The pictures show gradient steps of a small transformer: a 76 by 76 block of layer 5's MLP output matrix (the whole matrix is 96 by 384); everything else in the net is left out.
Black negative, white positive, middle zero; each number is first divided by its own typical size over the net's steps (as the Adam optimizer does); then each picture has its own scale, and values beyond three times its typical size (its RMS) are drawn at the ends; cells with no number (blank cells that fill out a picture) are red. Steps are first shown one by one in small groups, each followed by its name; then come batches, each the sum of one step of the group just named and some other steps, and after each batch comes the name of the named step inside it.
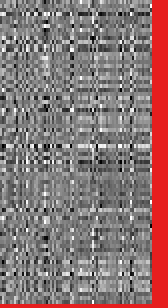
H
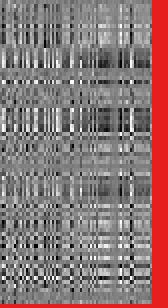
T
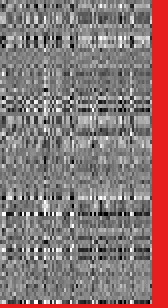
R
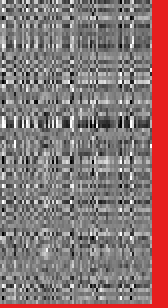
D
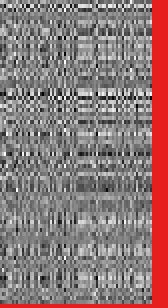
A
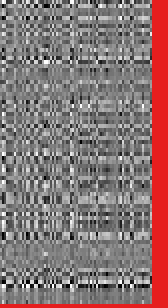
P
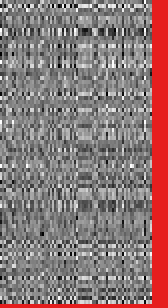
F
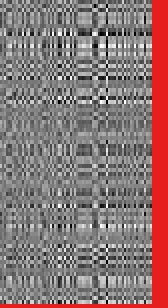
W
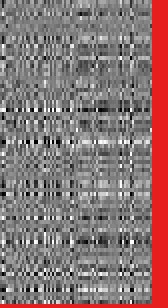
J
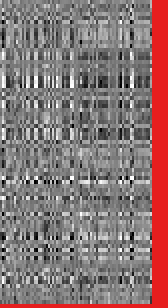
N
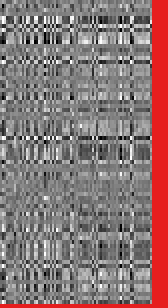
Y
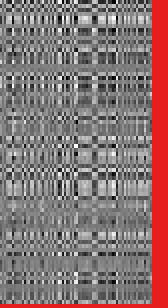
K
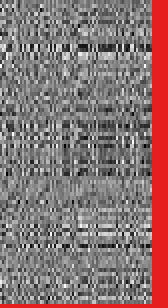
D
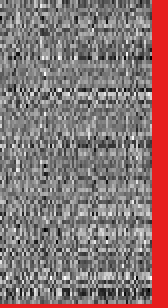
K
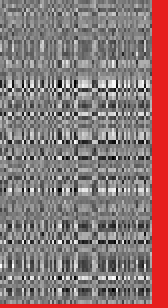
F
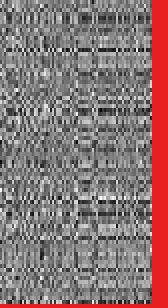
R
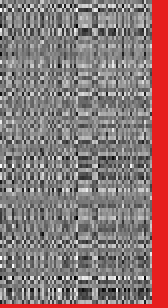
F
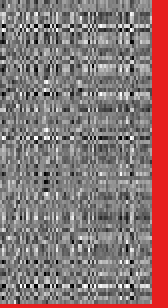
Y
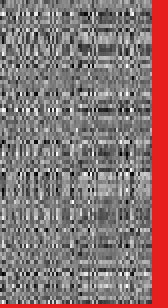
J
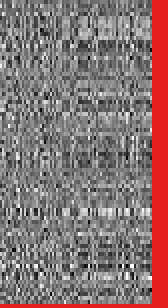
J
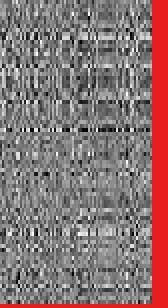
N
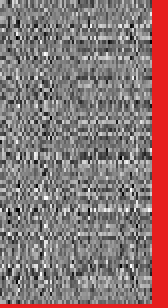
Y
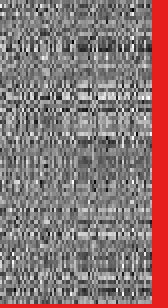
H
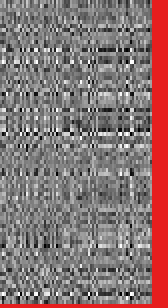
T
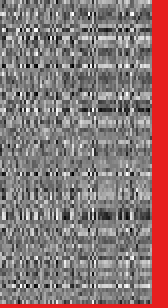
R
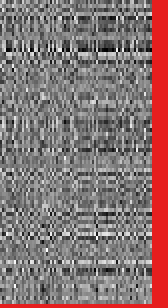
D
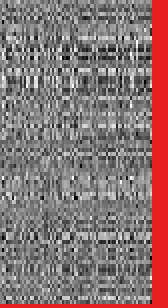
N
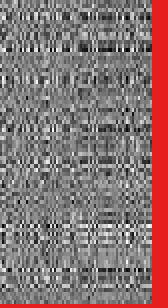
N
